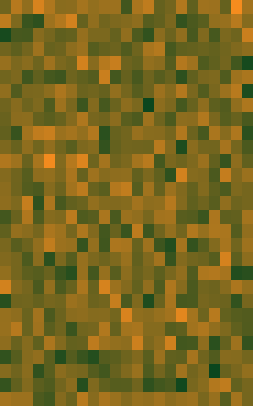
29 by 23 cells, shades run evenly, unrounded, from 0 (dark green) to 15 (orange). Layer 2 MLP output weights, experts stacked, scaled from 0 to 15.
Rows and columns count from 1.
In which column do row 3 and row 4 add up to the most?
23
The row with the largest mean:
1
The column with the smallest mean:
18
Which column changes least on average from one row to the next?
3
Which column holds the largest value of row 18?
5
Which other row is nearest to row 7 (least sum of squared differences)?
10
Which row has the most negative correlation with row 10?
6
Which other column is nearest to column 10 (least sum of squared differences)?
2
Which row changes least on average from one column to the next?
4
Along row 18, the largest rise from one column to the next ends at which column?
17
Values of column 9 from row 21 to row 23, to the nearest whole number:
6 6 8
